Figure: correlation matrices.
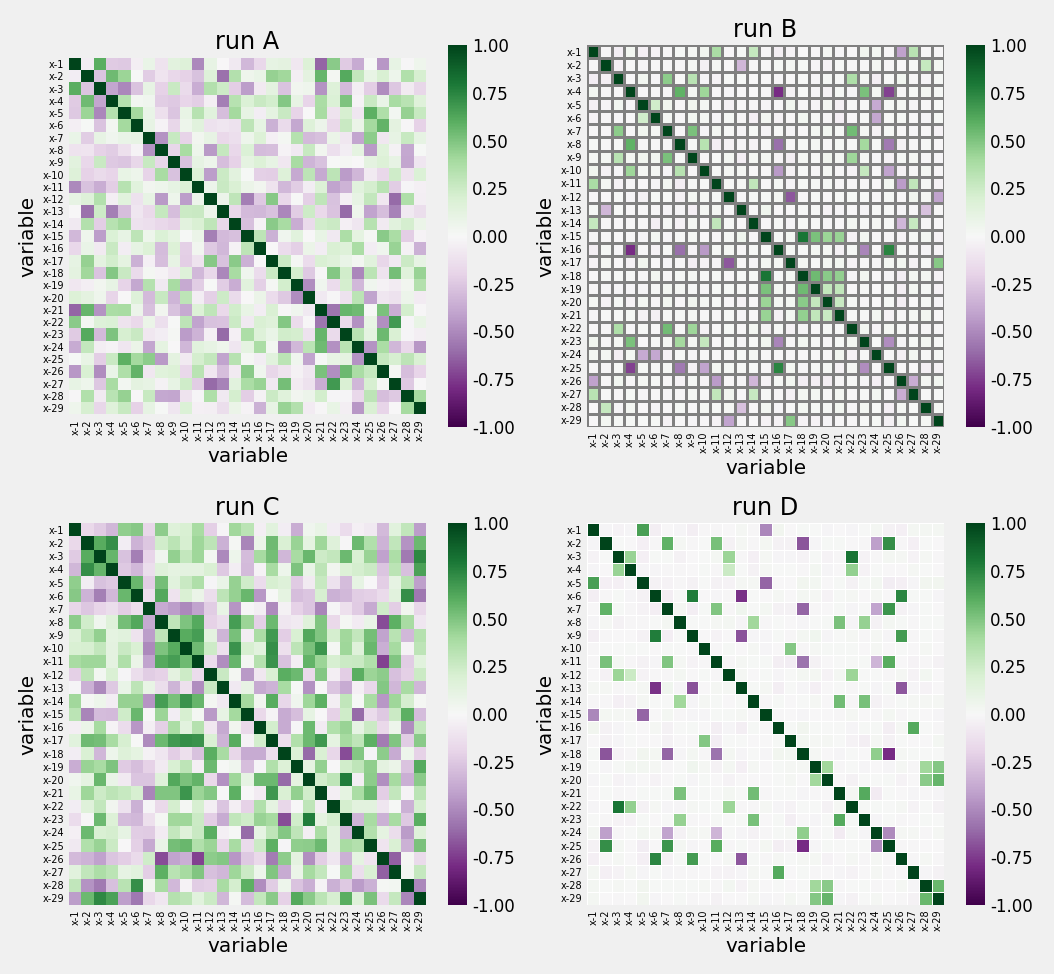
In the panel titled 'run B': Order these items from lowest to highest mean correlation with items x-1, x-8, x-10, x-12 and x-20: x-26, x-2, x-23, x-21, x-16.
x-16, x-26, x-2, x-21, x-23
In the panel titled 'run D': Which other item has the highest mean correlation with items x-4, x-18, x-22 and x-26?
x-3
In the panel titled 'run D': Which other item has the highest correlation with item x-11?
x-25
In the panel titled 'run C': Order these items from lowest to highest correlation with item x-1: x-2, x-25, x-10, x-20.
x-2, x-25, x-20, x-10
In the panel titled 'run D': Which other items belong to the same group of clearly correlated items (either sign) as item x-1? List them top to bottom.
x-5, x-15
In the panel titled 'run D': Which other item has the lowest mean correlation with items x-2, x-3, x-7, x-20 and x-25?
x-18
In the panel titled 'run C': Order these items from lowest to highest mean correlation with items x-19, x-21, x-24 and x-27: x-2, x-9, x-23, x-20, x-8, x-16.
x-16, x-23, x-20, x-8, x-9, x-2
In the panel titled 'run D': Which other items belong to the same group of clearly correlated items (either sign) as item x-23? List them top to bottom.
x-8, x-14, x-21
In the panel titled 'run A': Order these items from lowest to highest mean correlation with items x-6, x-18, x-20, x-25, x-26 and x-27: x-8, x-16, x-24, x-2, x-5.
x-24, x-8, x-16, x-2, x-5
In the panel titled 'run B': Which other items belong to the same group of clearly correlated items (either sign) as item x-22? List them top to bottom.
x-3, x-7, x-9
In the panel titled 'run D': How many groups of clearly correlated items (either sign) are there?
8
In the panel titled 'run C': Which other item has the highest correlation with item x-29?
x-3
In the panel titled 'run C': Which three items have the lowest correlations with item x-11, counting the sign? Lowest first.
x-26, x-13, x-7
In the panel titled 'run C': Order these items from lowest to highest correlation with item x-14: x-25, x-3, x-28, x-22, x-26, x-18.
x-26, x-18, x-22, x-3, x-28, x-25
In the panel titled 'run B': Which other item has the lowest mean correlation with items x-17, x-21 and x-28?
x-12
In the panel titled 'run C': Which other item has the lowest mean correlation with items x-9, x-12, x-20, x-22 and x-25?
x-28
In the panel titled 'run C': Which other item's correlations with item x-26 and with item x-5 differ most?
x-8
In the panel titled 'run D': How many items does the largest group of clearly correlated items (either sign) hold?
6
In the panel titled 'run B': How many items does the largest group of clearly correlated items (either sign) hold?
6
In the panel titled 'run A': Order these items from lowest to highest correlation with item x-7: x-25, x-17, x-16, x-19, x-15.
x-17, x-15, x-16, x-19, x-25
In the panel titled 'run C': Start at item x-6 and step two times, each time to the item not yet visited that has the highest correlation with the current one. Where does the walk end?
x-15
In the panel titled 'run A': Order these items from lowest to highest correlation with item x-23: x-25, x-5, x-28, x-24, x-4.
x-28, x-25, x-5, x-24, x-4
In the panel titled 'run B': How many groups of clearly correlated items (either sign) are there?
7
